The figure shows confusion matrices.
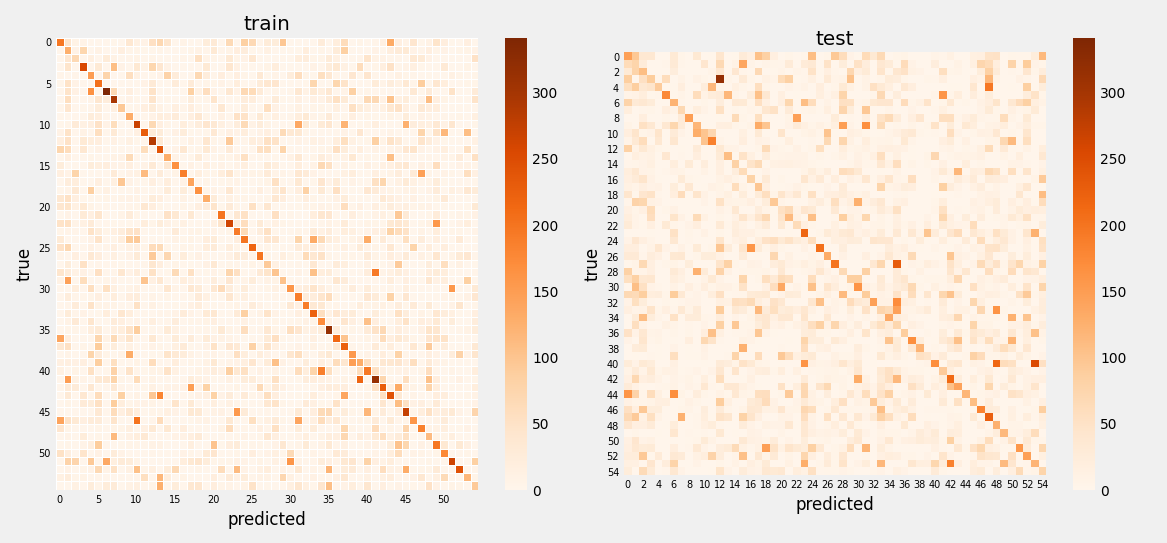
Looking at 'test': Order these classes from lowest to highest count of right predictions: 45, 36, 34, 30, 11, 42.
36, 45, 34, 30, 11, 42
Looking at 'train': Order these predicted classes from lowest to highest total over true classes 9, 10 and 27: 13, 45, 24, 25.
25, 13, 24, 45
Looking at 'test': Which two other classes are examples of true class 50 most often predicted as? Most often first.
42, 47
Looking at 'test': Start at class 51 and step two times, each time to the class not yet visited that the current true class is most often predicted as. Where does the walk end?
54
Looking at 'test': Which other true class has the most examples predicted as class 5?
3
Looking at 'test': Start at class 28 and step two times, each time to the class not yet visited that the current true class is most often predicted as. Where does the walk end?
31
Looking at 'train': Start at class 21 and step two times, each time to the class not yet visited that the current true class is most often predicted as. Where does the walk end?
7
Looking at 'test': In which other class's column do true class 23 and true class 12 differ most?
53
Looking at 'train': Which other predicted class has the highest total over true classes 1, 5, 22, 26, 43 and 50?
37
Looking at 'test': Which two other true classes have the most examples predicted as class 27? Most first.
0, 35
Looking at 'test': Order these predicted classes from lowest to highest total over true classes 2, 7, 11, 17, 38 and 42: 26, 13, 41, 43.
13, 43, 26, 41
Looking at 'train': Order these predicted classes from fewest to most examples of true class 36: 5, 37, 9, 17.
17, 9, 5, 37
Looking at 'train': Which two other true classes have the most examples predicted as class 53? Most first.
11, 29
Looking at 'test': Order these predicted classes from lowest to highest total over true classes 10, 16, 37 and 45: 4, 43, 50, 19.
19, 4, 50, 43
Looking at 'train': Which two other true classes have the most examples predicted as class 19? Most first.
42, 6
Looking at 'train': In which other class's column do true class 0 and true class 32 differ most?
43
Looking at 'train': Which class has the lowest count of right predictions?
20
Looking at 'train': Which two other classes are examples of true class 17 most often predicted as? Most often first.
8, 42
